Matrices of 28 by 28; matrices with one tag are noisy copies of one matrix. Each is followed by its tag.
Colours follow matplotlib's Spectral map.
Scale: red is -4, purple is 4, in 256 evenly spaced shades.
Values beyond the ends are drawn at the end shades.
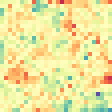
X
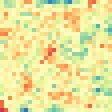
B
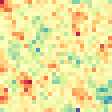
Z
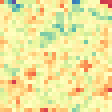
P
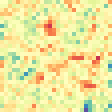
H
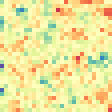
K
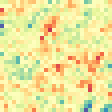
H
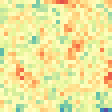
X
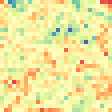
P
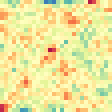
B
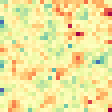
K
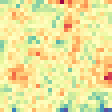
X
